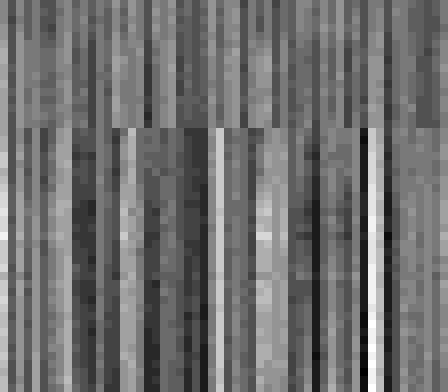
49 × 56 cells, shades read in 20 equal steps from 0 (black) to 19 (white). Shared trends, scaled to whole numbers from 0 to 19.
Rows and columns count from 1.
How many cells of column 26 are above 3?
24
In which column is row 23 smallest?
46
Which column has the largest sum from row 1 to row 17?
1
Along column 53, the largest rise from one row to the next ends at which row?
17
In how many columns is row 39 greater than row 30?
16
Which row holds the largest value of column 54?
45
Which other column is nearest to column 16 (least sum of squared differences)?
36
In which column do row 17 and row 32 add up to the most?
47
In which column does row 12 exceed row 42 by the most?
15
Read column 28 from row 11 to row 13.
8 8 8
